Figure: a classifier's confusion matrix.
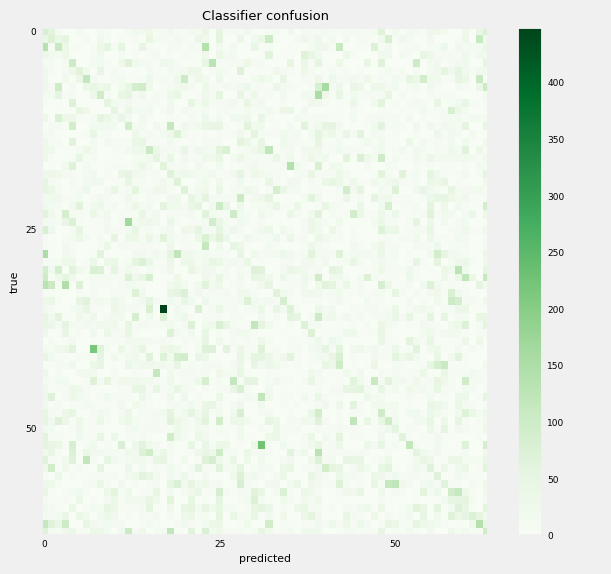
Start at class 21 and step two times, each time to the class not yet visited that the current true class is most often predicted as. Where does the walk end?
0
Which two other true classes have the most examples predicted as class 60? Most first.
31, 44
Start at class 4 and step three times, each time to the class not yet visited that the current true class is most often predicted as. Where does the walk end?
18
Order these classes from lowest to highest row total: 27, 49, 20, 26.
27, 26, 20, 49
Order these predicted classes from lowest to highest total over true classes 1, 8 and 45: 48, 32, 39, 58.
58, 48, 32, 39
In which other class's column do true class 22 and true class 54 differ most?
6
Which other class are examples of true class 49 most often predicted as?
44
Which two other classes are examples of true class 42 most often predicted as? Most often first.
57, 56
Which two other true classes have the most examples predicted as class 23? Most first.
2, 27
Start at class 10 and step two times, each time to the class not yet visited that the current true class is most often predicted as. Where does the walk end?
59
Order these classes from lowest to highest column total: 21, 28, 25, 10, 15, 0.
10, 21, 15, 28, 25, 0
